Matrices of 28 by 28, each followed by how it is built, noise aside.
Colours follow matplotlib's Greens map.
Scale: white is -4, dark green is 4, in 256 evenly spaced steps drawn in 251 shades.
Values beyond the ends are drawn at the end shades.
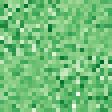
block diagonal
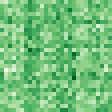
blocks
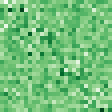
block diagonal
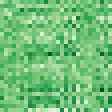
low rank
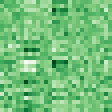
low rank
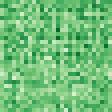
blocks
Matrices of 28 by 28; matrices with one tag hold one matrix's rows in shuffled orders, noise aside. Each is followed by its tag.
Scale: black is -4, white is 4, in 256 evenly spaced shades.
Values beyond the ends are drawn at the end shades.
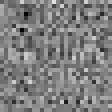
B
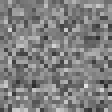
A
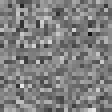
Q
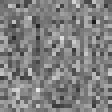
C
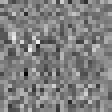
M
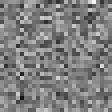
Q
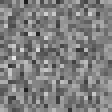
M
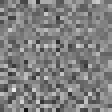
M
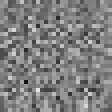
M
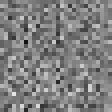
M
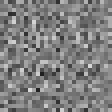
M
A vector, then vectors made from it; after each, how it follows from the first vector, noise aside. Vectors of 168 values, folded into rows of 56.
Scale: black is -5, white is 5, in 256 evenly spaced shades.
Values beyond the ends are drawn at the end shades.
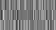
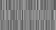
reversed, negated, shrunk.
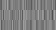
reversed, negated, shrunk.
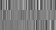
reversed, negated, partly zeroed.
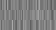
reversed, negated, shrunk.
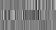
reversed, partly zeroed.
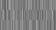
reversed, shrunk.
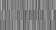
reversed, shrunk.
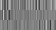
reversed, partly zeroed.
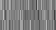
reversed, partly zeroed.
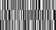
reversed, scaled up.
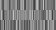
negated.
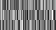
reversed, scaled up.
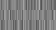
reversed, negated, shrunk.
